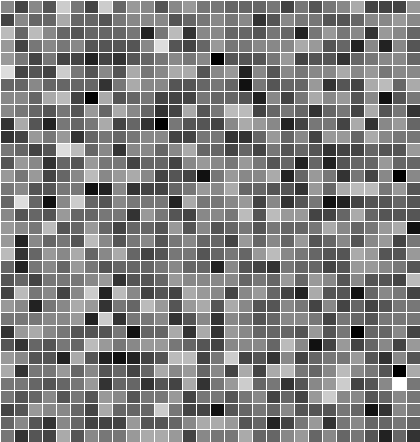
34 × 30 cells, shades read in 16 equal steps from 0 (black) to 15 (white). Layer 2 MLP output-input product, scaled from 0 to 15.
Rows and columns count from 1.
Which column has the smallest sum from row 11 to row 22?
24
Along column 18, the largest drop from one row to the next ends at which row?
11
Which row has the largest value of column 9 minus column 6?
9
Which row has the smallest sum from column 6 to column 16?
5
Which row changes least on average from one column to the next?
2
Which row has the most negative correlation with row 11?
28
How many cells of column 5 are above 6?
23
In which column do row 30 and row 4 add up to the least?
26
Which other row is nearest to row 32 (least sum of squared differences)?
25
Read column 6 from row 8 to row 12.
4 5 6 3 11
